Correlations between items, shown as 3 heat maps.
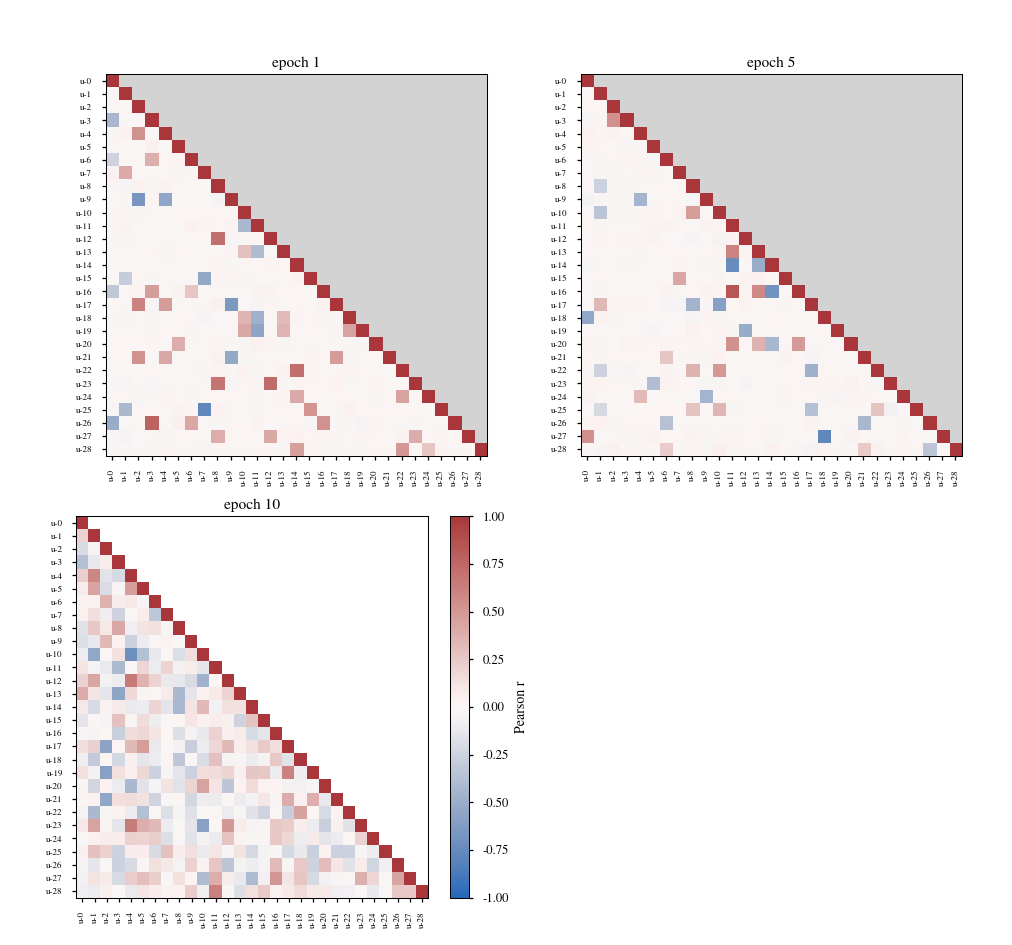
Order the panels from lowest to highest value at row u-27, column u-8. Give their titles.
epoch 5, epoch 10, epoch 1
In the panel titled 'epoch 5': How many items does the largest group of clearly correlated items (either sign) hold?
6
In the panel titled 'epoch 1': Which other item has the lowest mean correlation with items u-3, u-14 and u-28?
u-0
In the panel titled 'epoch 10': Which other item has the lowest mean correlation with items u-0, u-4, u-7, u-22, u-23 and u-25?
u-10
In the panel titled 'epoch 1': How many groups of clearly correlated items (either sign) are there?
7
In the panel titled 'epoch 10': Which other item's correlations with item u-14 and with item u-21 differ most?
u-2
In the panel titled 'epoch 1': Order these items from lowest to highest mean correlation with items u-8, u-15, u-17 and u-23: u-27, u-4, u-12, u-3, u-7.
u-7, u-3, u-4, u-27, u-12
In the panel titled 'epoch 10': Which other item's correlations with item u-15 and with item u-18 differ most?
u-22
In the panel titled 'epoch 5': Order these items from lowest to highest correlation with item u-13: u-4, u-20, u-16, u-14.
u-14, u-4, u-20, u-16
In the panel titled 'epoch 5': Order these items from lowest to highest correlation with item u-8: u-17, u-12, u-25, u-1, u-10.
u-17, u-1, u-12, u-25, u-10
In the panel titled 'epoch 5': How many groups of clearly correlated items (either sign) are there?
9
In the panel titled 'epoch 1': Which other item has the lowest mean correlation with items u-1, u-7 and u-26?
u-25
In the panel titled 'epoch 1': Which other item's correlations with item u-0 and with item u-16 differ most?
u-26
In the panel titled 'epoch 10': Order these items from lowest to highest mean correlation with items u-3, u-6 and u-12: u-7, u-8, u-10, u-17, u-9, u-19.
u-7, u-10, u-9, u-19, u-17, u-8
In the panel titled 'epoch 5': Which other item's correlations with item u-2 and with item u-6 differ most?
u-3
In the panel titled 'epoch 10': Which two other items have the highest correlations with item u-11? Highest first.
u-28, u-27
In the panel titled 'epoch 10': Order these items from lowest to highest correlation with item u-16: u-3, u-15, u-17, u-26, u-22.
u-3, u-15, u-22, u-17, u-26
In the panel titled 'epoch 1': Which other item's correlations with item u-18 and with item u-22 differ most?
u-14
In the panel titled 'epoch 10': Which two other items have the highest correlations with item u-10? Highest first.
u-20, u-14
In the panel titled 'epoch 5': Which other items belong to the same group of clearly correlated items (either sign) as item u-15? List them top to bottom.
u-7
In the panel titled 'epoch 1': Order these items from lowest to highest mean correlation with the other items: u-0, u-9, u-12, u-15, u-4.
u-9, u-0, u-15, u-4, u-12
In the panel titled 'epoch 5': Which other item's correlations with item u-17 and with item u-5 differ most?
u-10
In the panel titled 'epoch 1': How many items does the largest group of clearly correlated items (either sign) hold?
5
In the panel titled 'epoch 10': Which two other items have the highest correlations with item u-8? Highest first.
u-3, u-1
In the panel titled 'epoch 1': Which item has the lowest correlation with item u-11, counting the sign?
u-19
